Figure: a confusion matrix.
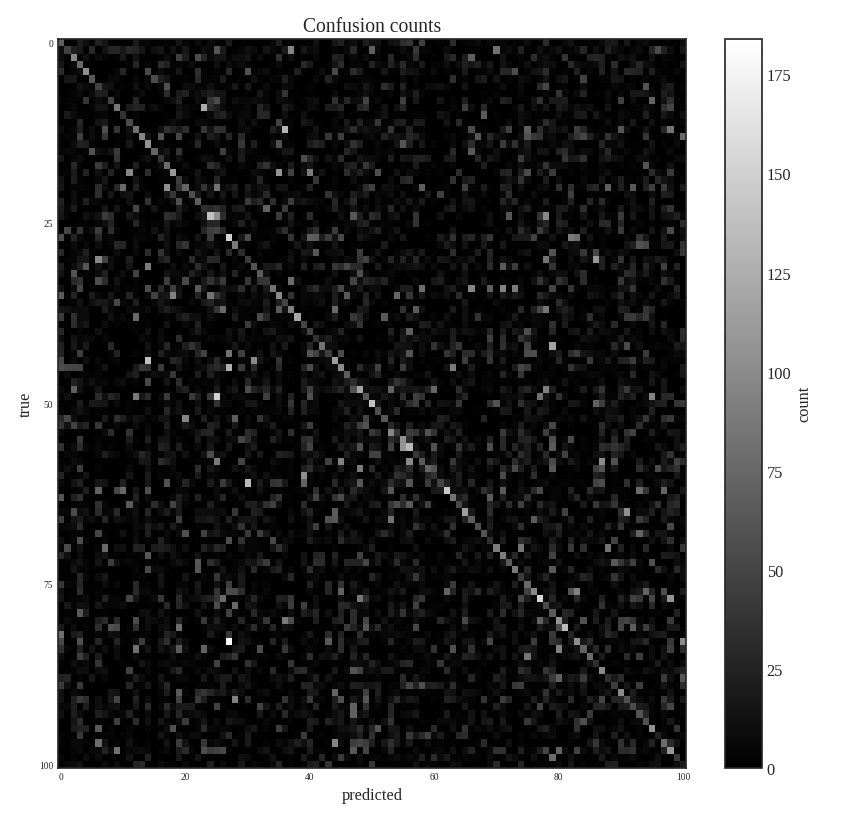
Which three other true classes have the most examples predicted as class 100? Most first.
83, 13, 88
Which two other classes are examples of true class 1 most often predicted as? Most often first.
37, 70
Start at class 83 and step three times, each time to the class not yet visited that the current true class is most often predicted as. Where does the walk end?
0
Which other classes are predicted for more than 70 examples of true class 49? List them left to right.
12, 25, 77, 95
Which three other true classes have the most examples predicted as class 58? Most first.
34, 20, 89
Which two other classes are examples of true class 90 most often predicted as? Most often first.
44, 19
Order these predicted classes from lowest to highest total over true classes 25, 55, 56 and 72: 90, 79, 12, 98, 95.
98, 12, 95, 90, 79
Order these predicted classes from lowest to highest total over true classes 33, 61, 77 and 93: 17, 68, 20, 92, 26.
68, 92, 20, 17, 26
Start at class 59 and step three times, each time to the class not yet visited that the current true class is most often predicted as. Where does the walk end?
28
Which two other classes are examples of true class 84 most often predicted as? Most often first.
80, 12
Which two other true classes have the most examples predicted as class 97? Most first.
62, 76
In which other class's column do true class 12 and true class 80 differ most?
75
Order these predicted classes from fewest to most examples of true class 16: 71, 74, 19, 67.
71, 19, 67, 74
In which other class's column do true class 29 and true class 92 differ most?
47
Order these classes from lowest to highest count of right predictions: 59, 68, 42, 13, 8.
8, 68, 59, 42, 13
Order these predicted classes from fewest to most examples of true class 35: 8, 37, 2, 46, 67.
67, 8, 2, 37, 46
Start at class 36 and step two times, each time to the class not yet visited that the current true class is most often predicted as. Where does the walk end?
23
